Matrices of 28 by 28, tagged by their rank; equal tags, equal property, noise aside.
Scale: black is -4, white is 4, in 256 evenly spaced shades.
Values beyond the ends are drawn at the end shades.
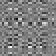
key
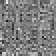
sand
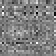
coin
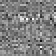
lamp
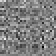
lamp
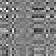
key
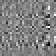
coin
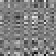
key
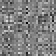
coin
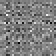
coin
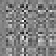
key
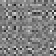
coin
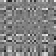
key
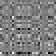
key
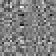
lamp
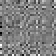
coin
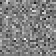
sand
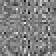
lamp
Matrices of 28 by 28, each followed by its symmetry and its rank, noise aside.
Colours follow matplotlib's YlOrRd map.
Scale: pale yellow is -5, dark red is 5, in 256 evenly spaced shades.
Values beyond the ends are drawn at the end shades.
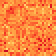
symmetric, rank five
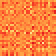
symmetric, rank three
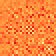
symmetric, rank three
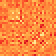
symmetric, rank four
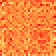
no symmetry, rank five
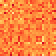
symmetric, rank three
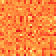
no symmetry, rank four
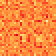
no symmetry, rank four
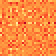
no symmetry, rank four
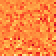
antisymmetric, rank four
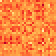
symmetric, rank four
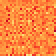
no symmetry, rank five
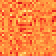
no symmetry, rank four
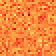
symmetric, rank five
